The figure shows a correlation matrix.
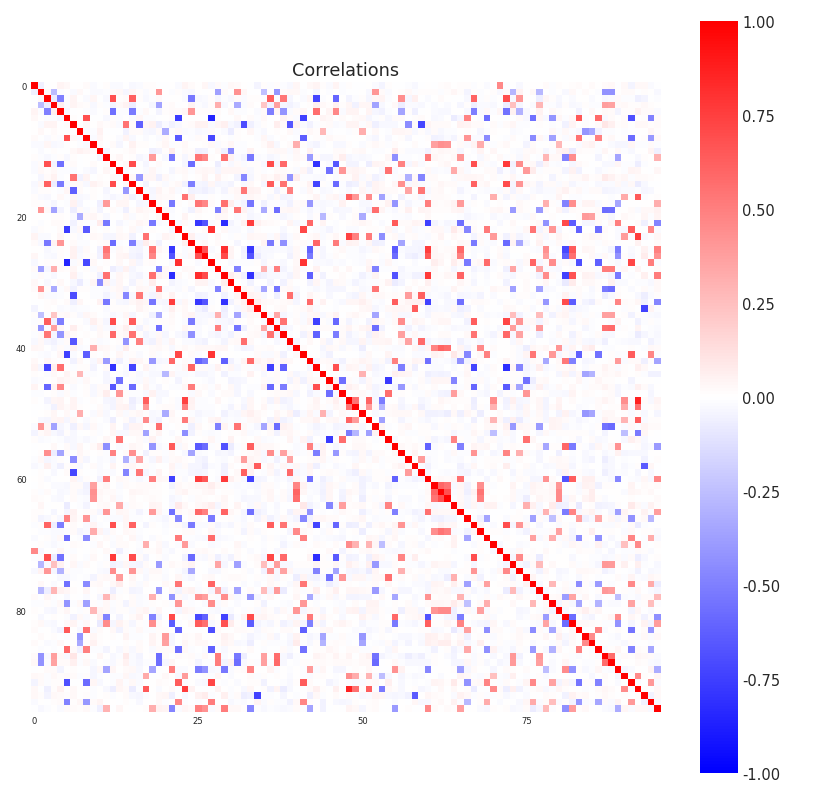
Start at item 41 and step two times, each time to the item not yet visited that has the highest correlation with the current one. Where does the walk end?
22
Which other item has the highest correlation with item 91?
27
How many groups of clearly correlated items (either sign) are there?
12
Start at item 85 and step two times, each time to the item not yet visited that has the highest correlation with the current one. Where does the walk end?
20
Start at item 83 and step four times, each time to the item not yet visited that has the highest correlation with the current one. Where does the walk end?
66
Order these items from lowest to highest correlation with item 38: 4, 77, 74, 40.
4, 77, 40, 74
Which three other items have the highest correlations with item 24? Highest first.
43, 46, 4
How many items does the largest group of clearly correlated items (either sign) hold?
16
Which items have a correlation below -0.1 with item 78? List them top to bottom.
21, 33, 42, 55, 81, 89
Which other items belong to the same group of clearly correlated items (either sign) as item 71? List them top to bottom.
0
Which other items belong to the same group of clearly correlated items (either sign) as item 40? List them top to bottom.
9, 61, 62, 63, 68, 80
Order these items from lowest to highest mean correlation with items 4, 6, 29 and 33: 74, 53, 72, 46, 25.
72, 74, 53, 25, 46
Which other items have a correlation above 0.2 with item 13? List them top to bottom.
47, 54, 64, 75
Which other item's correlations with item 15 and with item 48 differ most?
92
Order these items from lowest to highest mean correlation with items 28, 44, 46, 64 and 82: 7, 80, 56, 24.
56, 80, 7, 24
